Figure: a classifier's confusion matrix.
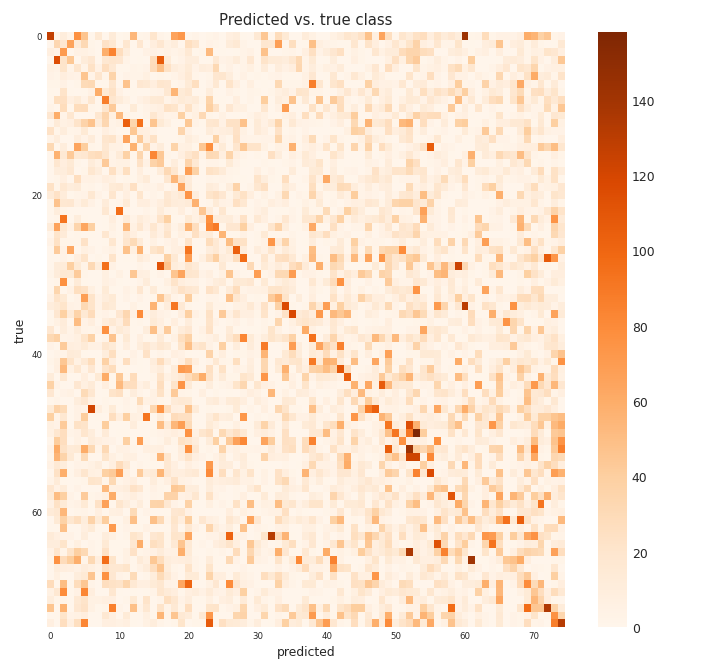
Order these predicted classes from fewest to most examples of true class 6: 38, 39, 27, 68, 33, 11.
27, 39, 33, 11, 68, 38
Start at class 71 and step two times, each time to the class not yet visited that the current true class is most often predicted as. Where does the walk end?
52
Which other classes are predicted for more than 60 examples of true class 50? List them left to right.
20, 52, 53
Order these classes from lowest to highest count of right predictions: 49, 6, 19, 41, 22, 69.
6, 22, 41, 19, 69, 49
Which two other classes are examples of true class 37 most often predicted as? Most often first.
8, 54
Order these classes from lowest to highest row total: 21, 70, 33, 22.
22, 21, 70, 33
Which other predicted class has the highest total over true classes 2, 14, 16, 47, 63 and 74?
23
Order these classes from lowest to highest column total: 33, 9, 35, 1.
35, 33, 9, 1
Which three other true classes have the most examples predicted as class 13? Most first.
11, 35, 51
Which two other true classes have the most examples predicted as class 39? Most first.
35, 29
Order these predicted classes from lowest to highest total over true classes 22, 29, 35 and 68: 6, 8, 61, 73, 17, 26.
26, 61, 17, 6, 73, 8
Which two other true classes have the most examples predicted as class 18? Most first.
34, 0
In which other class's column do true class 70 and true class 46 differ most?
2
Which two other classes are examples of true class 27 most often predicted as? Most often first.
20, 51
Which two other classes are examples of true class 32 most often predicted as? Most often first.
53, 63
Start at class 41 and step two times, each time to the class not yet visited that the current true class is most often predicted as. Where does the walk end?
28
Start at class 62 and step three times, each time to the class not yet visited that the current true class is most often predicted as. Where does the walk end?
60
